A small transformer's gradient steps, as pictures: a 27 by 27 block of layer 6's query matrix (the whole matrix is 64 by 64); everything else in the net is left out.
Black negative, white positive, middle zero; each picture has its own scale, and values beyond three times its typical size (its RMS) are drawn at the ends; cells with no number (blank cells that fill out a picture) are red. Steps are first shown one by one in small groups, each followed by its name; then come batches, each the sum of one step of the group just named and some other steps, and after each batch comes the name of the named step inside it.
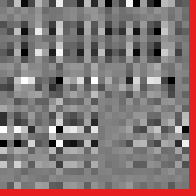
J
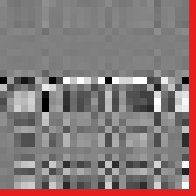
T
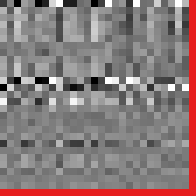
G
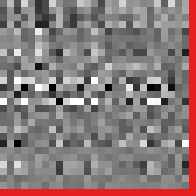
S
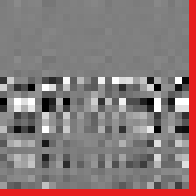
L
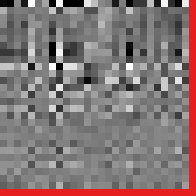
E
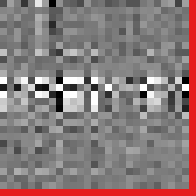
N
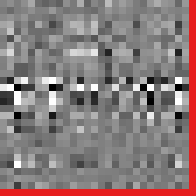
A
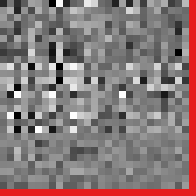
E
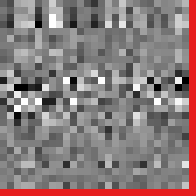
L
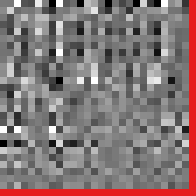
J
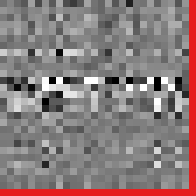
N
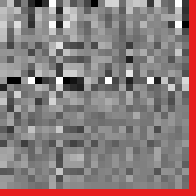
G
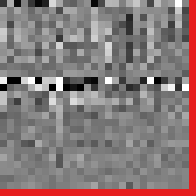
G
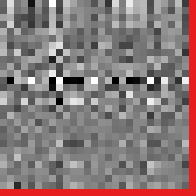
S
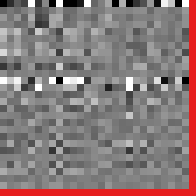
S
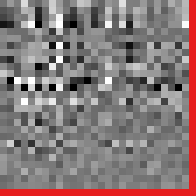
S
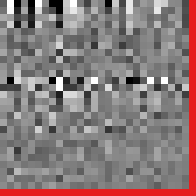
N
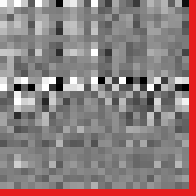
A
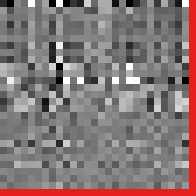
E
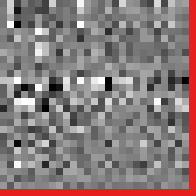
S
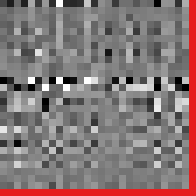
J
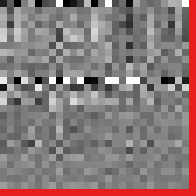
G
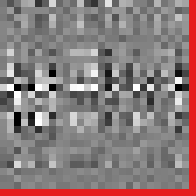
A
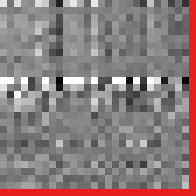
T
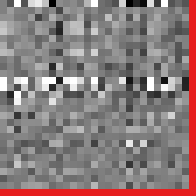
A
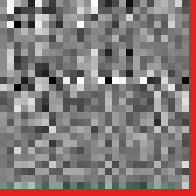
T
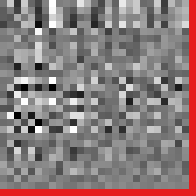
S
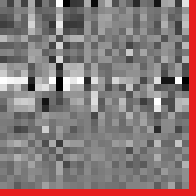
L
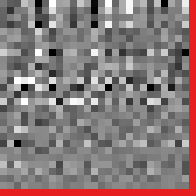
S
